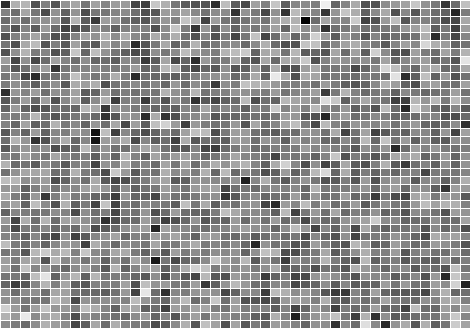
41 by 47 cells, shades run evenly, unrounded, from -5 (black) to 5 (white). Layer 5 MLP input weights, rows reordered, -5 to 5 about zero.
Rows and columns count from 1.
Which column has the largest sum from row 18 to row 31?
1
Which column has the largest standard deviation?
33
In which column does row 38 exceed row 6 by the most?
14
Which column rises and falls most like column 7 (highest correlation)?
46
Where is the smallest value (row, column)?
3, 31
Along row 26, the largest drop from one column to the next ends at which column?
12
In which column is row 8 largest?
47
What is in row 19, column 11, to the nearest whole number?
1
